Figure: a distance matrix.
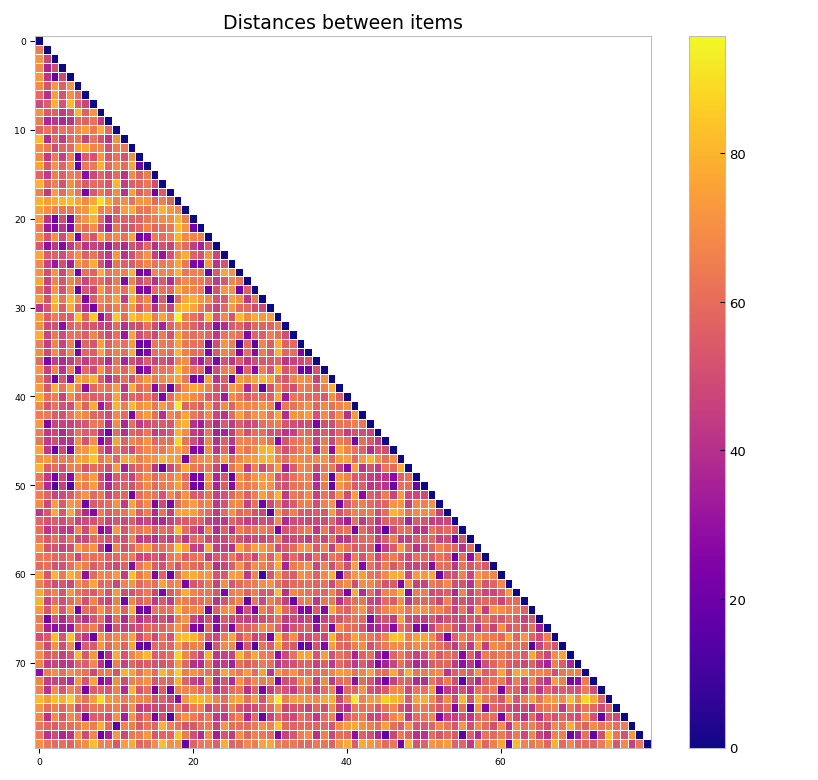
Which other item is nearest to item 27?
63
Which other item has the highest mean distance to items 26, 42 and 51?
31
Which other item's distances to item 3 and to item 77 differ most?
10
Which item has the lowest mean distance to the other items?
23
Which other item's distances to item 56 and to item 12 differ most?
75
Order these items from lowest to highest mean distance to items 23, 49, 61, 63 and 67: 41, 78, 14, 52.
78, 52, 41, 14
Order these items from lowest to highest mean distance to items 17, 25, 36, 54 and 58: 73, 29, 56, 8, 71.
56, 73, 29, 8, 71
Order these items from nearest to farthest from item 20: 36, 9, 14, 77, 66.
66, 9, 36, 77, 14
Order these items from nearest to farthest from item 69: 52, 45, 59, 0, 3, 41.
45, 41, 3, 52, 59, 0
